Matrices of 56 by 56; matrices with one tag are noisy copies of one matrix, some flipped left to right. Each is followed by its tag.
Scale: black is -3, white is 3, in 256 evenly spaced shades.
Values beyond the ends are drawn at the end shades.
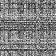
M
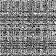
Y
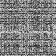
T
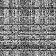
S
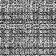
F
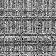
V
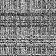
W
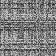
M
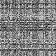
M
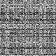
F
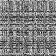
Y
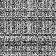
V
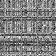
V
